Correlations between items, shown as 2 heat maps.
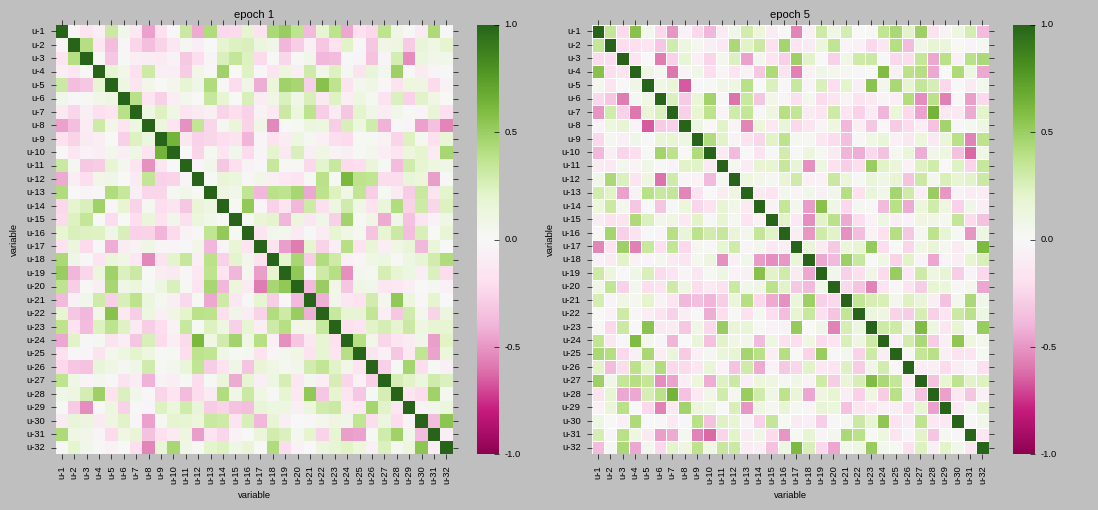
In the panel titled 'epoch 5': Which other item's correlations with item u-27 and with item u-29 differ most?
u-23
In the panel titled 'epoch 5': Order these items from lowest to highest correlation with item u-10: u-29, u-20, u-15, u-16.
u-20, u-15, u-29, u-16
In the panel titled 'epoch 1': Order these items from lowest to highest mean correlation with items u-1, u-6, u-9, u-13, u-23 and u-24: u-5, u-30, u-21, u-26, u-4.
u-21, u-26, u-4, u-30, u-5
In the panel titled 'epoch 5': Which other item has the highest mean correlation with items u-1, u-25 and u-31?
u-27
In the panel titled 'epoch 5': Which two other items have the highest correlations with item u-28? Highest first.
u-7, u-13
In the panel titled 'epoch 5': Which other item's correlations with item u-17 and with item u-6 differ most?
u-3
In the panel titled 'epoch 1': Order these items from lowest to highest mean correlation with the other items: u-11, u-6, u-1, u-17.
u-17, u-11, u-1, u-6
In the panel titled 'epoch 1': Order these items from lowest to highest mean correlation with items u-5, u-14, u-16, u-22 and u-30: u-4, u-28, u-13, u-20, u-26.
u-26, u-28, u-20, u-4, u-13
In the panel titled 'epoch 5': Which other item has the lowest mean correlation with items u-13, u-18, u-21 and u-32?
u-15
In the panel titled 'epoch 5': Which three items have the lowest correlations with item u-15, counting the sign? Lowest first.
u-18, u-21, u-32
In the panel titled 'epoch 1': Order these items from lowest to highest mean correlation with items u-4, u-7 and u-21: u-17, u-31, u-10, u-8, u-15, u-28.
u-15, u-10, u-17, u-31, u-8, u-28
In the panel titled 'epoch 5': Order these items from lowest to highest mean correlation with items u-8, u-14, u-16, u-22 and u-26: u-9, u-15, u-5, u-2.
u-5, u-15, u-9, u-2
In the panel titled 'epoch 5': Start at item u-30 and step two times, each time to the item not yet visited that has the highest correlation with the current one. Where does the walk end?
u-4
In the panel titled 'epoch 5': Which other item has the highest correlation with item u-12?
u-2
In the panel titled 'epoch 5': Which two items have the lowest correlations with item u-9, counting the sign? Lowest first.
u-31, u-21
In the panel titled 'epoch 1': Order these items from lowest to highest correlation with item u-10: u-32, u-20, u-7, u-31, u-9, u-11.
u-31, u-11, u-7, u-20, u-32, u-9
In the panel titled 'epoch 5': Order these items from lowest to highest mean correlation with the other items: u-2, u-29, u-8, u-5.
u-8, u-29, u-2, u-5
